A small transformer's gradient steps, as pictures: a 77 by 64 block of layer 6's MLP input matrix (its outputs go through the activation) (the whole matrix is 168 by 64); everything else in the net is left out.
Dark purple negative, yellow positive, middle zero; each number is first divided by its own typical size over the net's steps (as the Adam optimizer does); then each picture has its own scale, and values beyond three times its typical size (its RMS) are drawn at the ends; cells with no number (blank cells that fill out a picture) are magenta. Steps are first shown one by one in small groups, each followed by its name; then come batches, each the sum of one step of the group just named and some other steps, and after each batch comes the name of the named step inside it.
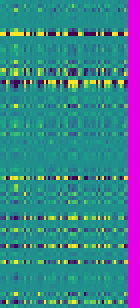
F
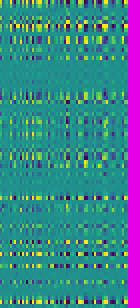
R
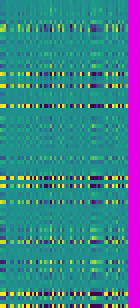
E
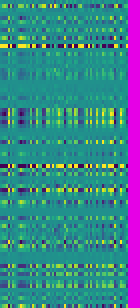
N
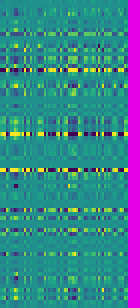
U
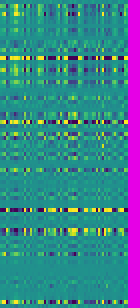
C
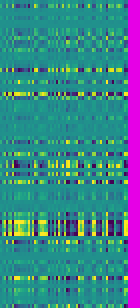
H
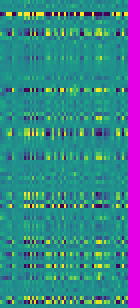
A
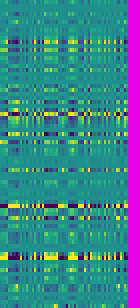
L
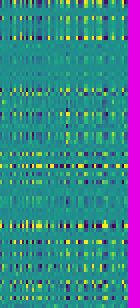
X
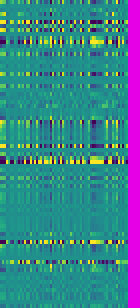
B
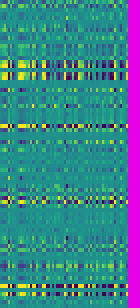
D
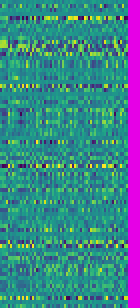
N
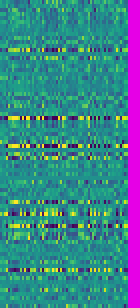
H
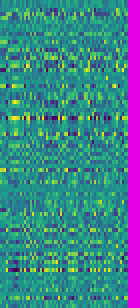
U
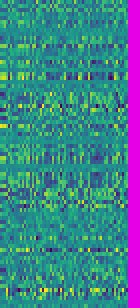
D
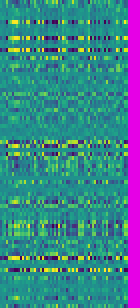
H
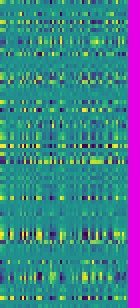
B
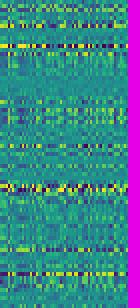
N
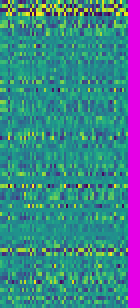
A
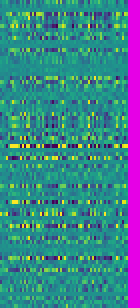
X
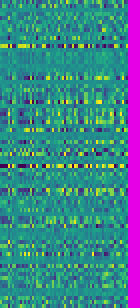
N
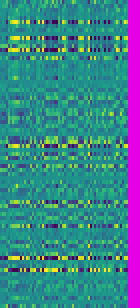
N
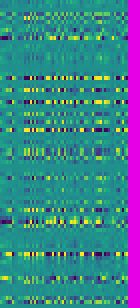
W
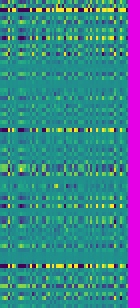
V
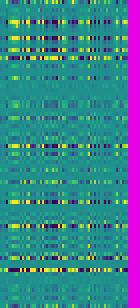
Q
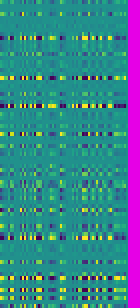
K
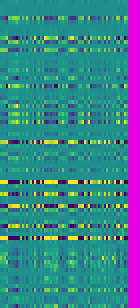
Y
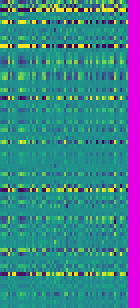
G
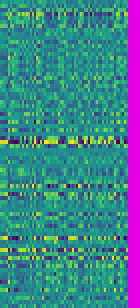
Y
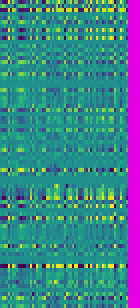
V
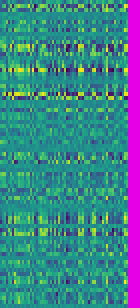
G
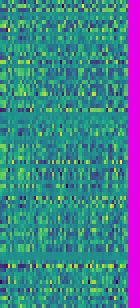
V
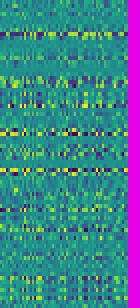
K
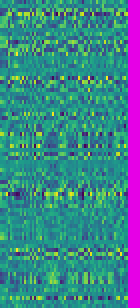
G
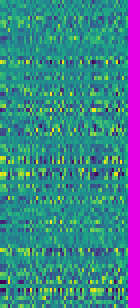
W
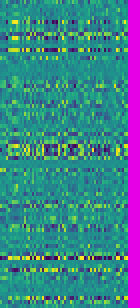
Q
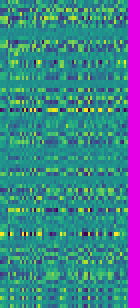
G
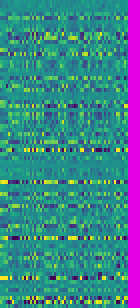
Y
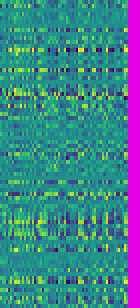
K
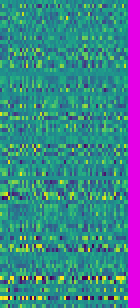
K
